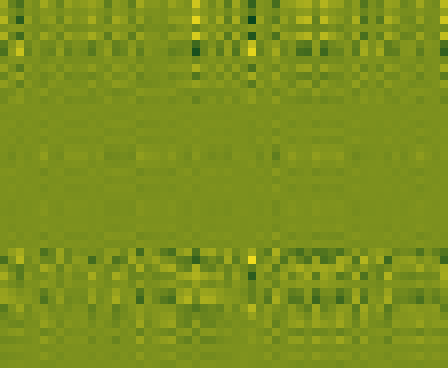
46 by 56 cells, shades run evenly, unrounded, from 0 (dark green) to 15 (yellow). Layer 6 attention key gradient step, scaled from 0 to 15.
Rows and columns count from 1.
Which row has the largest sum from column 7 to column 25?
3
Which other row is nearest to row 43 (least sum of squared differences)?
41
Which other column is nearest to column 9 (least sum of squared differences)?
42
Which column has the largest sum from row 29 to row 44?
32
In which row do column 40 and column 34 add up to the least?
38
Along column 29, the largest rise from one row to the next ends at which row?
6
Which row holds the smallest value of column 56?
7
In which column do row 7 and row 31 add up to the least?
25
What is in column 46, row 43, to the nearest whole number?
9
